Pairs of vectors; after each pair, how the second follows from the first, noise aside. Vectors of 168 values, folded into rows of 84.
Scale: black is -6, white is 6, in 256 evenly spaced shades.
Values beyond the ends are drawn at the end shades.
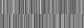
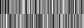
wrapped around, scaled up.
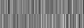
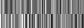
wrapped around, scaled up.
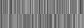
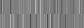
wrapped around, negated, partly zeroed.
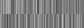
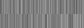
reversed, shrunk.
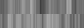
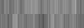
reversed, shrunk.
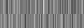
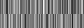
scaled up.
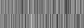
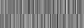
sign-scrambled.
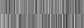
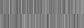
reversed, shrunk.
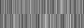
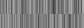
wrapped around, negated.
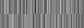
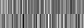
reversed, negated, scaled up.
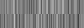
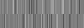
partly zeroed.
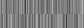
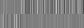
wrapped around, negated, partly zeroed.
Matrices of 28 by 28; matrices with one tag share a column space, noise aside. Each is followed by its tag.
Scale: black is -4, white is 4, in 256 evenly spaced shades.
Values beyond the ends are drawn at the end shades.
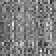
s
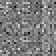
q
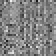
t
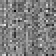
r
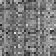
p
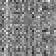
p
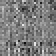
s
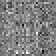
q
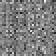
p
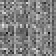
q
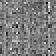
q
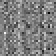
q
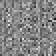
r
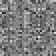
p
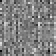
s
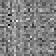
r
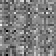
p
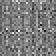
p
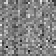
t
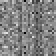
p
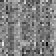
s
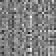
p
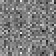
p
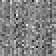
t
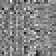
p
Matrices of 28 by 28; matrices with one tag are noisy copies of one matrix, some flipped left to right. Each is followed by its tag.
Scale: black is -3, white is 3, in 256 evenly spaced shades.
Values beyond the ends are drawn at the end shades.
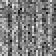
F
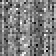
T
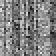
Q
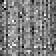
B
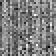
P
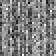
P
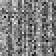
F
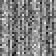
P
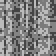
Q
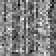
Q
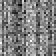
T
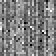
P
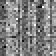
Q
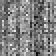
T
